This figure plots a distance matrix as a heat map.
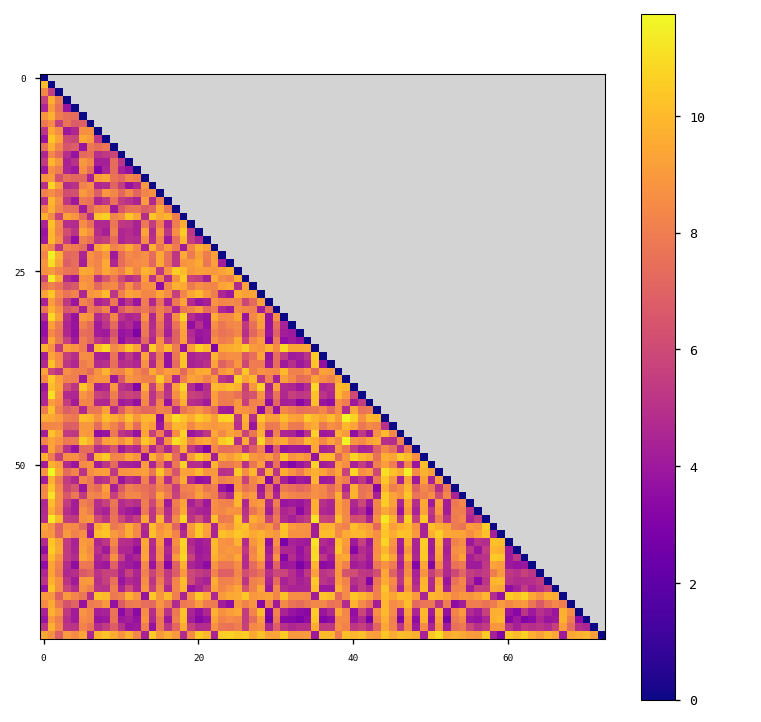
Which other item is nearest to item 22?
35
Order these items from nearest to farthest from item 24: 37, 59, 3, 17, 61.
17, 3, 37, 61, 59
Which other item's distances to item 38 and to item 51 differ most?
1
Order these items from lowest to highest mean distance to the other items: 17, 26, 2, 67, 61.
61, 26, 17, 2, 67
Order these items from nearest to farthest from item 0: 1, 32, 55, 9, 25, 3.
32, 55, 3, 9, 25, 1
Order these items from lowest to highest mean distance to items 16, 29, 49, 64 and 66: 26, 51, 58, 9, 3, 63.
63, 3, 26, 9, 58, 51
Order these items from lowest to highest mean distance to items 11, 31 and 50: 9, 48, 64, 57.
48, 57, 64, 9
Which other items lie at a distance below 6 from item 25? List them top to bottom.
15, 27, 44, 45, 47
